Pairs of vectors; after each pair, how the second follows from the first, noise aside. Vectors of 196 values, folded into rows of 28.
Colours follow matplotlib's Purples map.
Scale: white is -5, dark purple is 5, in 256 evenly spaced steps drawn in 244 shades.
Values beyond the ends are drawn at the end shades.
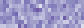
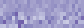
partly zeroed.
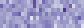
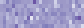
partly zeroed.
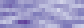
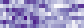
reversed, negated, scaled up.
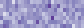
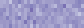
reversed, shrunk.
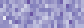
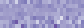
reversed, partly zeroed.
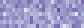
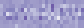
reversed, partly zeroed.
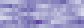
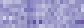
partly zeroed.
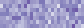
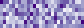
reversed, negated, scaled up.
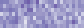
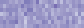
shrunk.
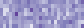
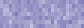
shrunk.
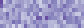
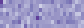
partly zeroed.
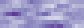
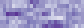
copied.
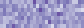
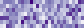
reversed, negated, scaled up.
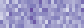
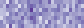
copied.
